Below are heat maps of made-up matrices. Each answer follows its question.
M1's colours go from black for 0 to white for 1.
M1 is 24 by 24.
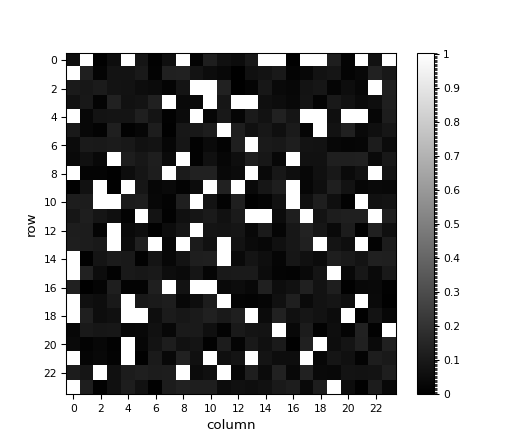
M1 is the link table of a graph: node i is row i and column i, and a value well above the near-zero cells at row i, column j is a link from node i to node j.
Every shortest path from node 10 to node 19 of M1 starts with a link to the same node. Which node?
node 21
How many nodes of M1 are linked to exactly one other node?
2
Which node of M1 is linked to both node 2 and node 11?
node 22
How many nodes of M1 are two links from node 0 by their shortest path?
9
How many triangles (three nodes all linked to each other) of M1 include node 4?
5
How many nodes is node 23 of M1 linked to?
2
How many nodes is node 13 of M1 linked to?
6
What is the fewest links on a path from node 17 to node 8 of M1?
2
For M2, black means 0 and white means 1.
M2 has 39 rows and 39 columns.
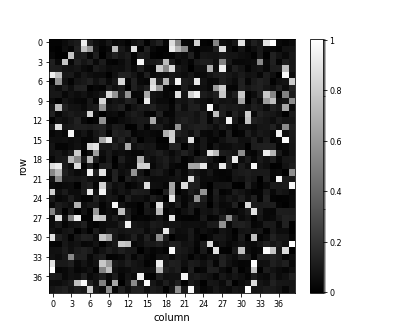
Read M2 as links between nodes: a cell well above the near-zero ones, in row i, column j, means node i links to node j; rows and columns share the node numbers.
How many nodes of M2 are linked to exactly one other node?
3
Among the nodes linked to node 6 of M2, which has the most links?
node 1
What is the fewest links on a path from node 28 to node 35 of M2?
3
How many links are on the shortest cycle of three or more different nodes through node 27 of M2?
3
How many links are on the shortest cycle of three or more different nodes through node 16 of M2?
5
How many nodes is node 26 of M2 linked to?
5
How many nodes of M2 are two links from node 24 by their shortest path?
10
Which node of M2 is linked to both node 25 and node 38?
node 31
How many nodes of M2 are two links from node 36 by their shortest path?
5
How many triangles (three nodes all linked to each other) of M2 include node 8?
7
